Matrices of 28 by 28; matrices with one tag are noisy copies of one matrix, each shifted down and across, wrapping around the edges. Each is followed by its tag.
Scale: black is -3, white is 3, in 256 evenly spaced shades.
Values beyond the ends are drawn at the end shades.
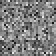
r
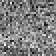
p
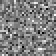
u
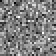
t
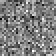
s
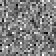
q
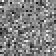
t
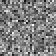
q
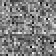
r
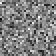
q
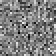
s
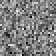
q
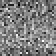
p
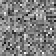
s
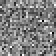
r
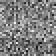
p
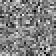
t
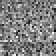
r
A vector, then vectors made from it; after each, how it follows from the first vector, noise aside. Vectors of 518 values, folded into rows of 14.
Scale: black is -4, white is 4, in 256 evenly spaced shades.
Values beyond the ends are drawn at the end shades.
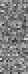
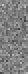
shrunk.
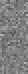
reversed, shrunk.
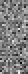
negated.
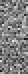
negated.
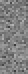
wrapped around, negated, shrunk.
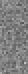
wrapped around, negated, shrunk.
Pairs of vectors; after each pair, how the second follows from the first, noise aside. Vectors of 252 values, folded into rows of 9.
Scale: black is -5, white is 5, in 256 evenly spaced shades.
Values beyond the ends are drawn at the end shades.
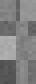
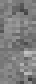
wrapped around, partly zeroed.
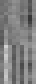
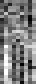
scaled up.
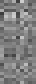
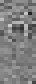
wrapped around, negated, partly zeroed.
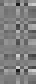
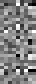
negated, scaled up.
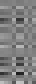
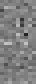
wrapped around, partly zeroed.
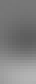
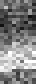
wrapped around, scaled up.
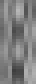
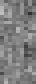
wrapped around, partly zeroed.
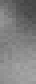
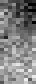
scaled up.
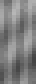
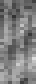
negated.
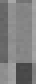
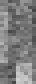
negated.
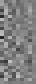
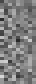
negated.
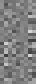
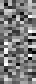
scaled up.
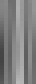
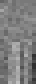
wrapped around, partly zeroed.
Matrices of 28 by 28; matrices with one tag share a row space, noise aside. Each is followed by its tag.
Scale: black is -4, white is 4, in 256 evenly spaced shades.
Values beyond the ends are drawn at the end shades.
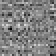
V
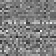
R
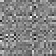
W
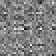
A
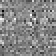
W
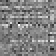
V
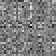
A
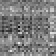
V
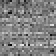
V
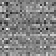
R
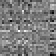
V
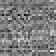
V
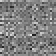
W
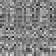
W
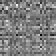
R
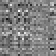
V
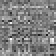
V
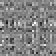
W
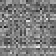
R
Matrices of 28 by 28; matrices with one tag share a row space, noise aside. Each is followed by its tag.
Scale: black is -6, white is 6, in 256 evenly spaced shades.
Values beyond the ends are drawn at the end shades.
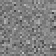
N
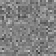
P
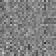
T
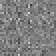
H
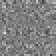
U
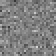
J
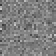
J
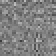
N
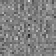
T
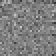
N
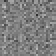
U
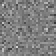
P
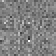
T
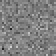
P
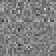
H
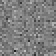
N
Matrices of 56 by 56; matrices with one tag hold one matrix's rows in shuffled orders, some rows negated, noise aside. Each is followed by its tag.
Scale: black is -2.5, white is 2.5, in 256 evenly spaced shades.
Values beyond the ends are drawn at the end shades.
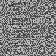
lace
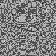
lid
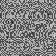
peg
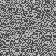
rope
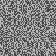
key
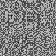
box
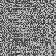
lace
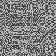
lace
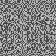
key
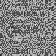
lace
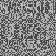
box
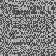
lace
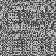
lace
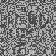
lid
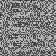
lace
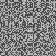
box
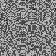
lid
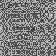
lace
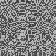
lid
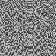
box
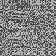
lace
